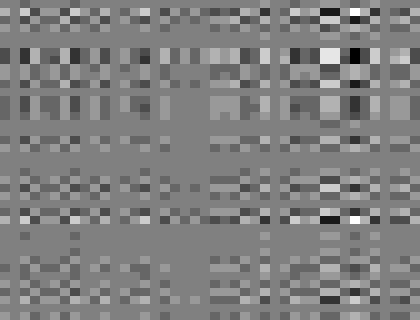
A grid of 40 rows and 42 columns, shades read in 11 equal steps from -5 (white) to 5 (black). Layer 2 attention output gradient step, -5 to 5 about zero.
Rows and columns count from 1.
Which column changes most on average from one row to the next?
36
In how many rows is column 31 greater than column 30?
10
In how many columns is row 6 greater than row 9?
14
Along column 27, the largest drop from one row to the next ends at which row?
3
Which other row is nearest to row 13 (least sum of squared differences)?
37
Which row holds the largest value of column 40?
28
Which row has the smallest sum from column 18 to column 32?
38
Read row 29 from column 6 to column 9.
0 0 0 0
